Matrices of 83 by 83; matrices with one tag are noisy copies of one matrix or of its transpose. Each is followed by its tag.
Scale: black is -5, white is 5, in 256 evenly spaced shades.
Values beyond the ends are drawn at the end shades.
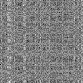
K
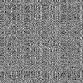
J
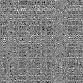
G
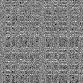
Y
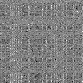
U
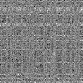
K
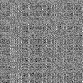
U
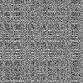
J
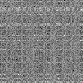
K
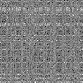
K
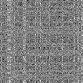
K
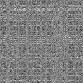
G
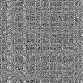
K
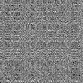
J
